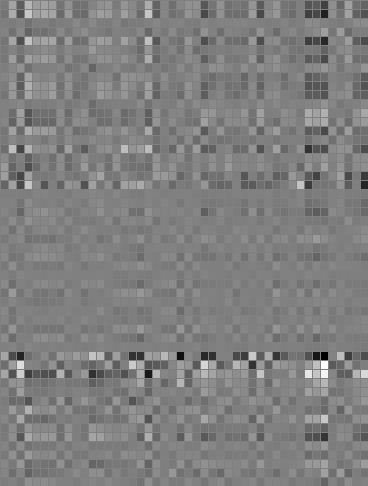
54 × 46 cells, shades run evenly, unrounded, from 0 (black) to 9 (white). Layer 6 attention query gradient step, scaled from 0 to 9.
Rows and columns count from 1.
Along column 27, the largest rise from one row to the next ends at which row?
41
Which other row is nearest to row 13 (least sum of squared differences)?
14
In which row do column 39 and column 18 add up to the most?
42
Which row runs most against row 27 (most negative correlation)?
29
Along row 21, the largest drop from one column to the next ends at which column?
39
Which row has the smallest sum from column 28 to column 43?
40
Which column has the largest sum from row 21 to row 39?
4
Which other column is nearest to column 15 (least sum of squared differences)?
34
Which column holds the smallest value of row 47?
19
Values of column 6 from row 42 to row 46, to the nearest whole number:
3 4 4 5 5
